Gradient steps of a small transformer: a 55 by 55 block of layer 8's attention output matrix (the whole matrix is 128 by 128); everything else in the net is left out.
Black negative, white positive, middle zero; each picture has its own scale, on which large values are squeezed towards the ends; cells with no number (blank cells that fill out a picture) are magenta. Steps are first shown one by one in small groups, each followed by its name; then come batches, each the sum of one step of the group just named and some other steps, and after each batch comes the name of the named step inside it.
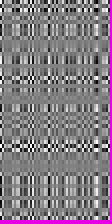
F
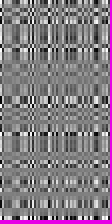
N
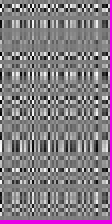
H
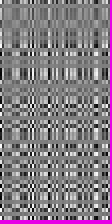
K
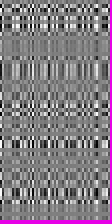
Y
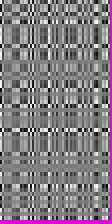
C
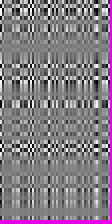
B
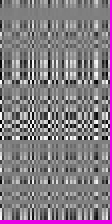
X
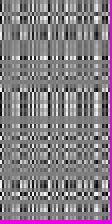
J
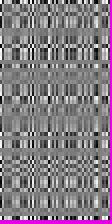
N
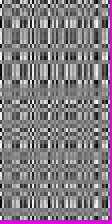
C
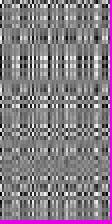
J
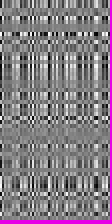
J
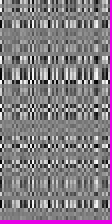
F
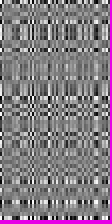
N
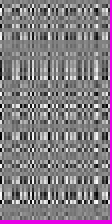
Y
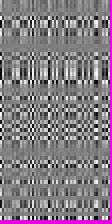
X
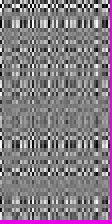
H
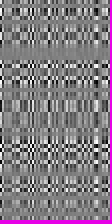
B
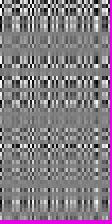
B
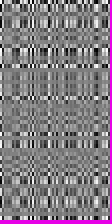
N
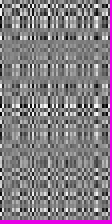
J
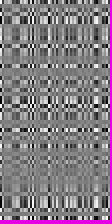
C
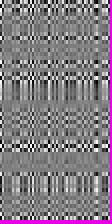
F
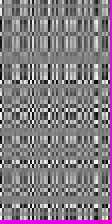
X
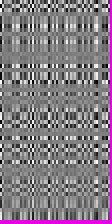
X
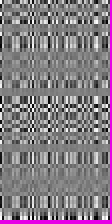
C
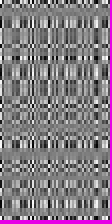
N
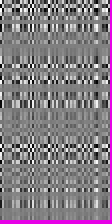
B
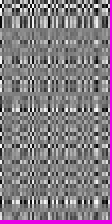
F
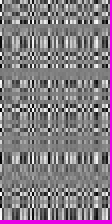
C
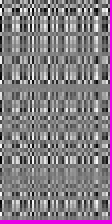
Y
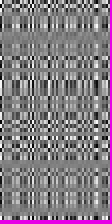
X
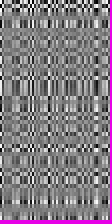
F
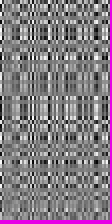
J
